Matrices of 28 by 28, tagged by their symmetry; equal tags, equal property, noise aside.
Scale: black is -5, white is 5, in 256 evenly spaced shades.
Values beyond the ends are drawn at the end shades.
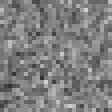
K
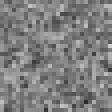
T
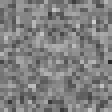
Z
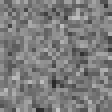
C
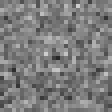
Z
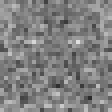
Z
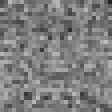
Z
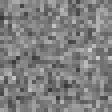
T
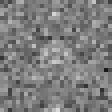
Z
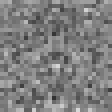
Z
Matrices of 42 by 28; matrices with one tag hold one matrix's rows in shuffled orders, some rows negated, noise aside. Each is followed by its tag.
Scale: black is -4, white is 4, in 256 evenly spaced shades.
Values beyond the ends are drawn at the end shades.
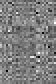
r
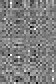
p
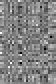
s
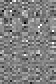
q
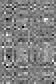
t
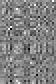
p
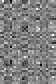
q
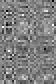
t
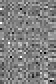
s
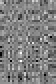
s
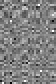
q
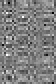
t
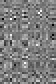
q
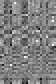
q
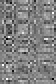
t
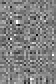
p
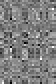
q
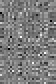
s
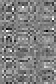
t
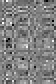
t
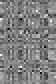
s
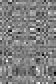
r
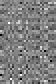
s
